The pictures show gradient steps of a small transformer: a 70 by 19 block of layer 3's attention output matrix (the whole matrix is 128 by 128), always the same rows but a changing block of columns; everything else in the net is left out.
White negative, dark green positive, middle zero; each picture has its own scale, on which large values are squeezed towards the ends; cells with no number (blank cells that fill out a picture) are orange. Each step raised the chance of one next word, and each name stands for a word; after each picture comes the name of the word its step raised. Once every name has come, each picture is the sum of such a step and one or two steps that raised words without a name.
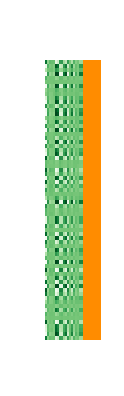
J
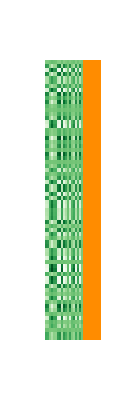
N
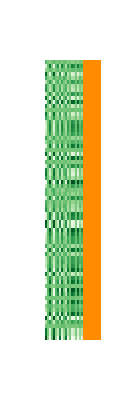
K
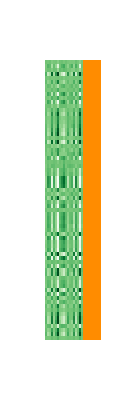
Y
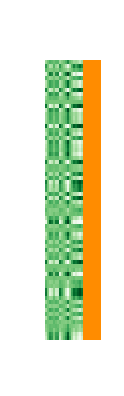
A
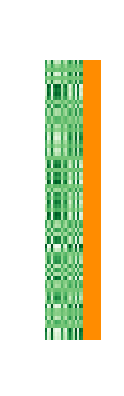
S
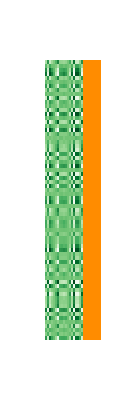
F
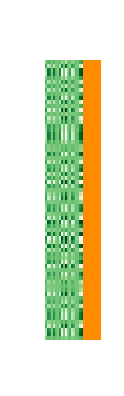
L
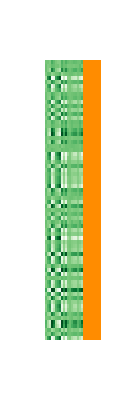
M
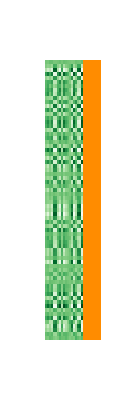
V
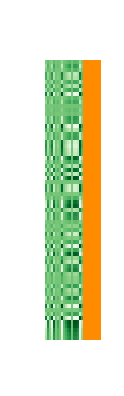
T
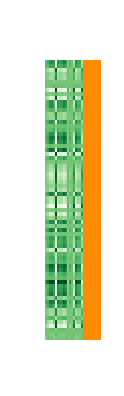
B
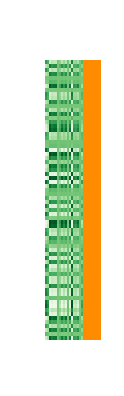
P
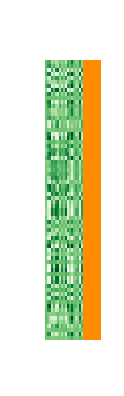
N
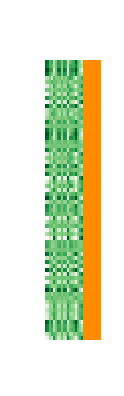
M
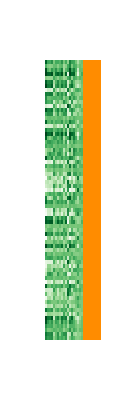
A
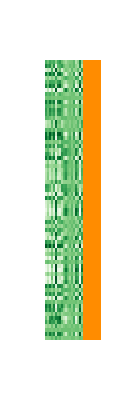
N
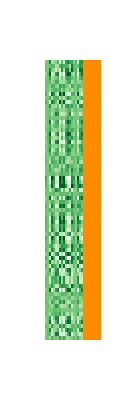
Y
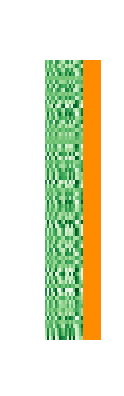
K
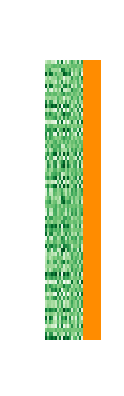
F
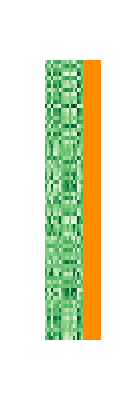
A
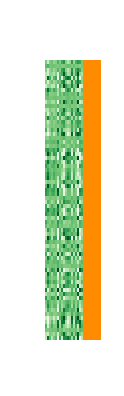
M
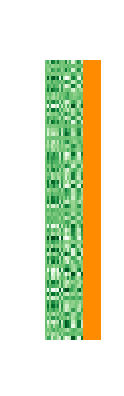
M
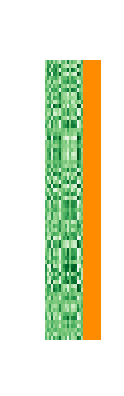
N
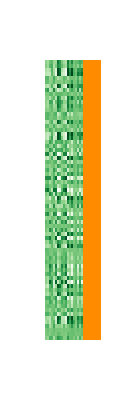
B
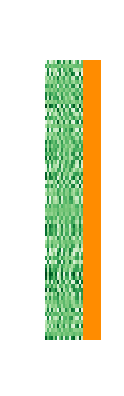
F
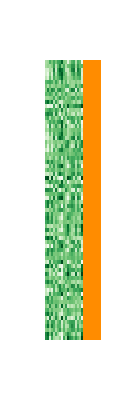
T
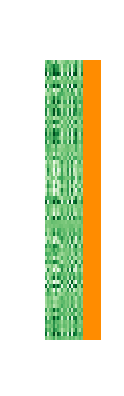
J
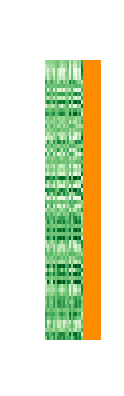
B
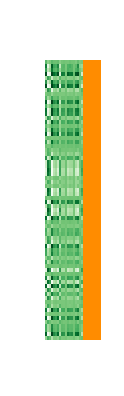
J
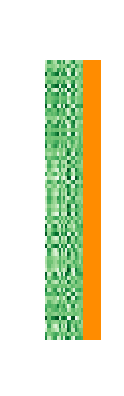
T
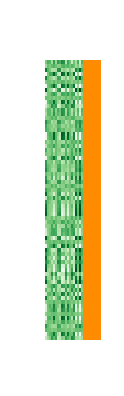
N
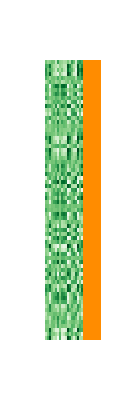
S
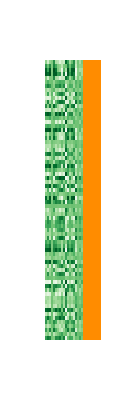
F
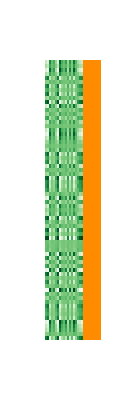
M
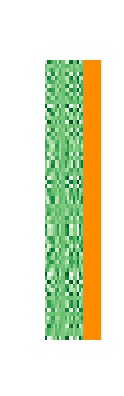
F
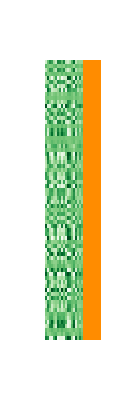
M
